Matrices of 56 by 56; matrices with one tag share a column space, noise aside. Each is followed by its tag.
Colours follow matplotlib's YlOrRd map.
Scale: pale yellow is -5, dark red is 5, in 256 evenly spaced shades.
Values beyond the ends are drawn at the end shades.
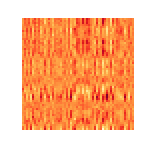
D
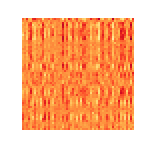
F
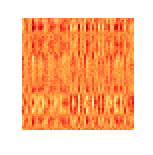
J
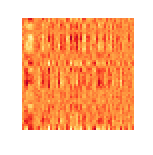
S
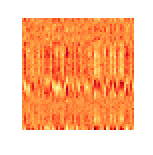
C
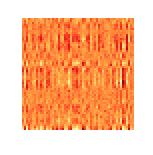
S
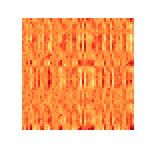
S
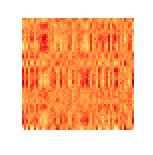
S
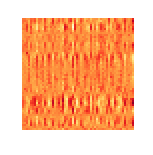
J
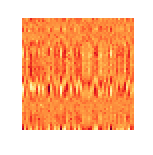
C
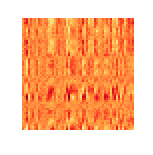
D
